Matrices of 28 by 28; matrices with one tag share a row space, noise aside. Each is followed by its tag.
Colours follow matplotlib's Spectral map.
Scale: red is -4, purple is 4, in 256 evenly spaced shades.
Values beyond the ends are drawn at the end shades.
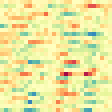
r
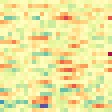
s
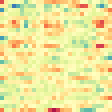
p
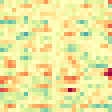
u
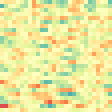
s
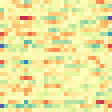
p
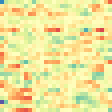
p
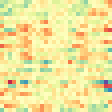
u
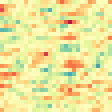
s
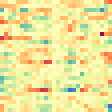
u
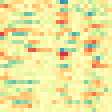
r
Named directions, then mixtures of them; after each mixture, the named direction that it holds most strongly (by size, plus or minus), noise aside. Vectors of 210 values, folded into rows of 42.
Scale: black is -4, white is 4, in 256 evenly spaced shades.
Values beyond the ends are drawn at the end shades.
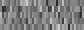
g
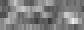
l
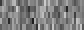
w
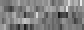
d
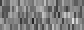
g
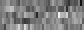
d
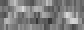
l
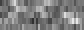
l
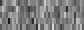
w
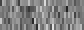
w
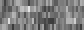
l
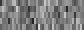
w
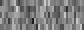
w
